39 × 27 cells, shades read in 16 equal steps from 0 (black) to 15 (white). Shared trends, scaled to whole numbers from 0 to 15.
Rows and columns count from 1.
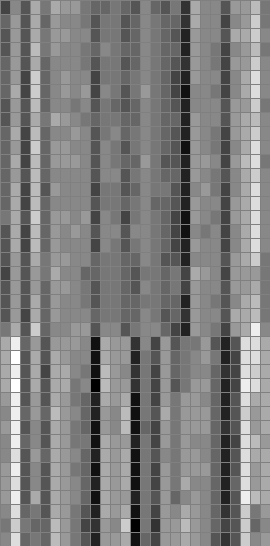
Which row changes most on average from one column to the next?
28
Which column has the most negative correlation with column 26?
18
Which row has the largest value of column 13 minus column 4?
38
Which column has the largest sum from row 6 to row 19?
26
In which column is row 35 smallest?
14
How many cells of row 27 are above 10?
4
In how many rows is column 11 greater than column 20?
11
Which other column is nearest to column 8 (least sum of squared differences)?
15
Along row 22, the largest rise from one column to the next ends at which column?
20
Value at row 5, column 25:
9
